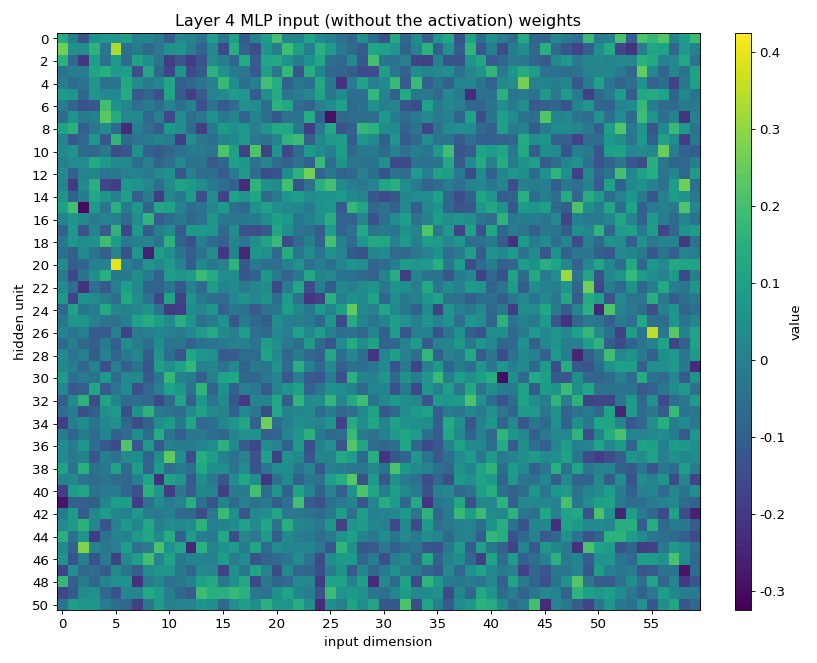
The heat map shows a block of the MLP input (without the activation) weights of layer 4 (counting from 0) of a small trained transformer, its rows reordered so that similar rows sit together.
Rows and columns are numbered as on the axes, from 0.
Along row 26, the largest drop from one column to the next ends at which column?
56
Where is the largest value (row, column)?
20, 5
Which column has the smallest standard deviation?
14
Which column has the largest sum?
25
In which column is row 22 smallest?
2
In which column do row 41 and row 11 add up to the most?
41
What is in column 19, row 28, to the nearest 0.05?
0.1
